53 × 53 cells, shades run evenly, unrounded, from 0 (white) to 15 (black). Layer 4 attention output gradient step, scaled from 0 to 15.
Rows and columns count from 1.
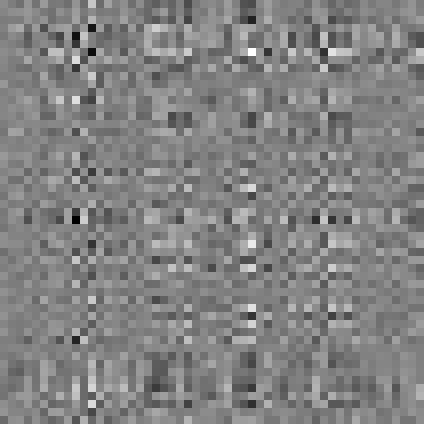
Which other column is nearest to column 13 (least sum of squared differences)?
17
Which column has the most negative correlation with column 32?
34
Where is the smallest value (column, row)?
32, 7
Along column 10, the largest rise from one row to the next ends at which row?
9
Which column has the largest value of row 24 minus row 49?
12
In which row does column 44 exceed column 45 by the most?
28
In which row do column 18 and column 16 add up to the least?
49
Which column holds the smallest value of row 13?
10
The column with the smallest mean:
19
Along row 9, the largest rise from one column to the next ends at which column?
42
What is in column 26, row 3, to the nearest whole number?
7
